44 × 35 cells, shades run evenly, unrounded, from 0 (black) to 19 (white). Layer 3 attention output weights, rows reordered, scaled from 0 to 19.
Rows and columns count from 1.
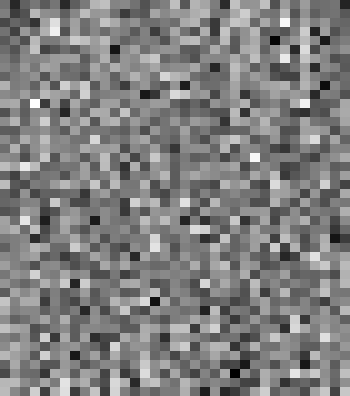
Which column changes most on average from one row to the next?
5
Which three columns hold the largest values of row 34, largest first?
15, 1, 12
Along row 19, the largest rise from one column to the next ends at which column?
14
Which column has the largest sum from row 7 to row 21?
24
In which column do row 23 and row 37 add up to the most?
19
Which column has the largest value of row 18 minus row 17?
26
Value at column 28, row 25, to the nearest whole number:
5
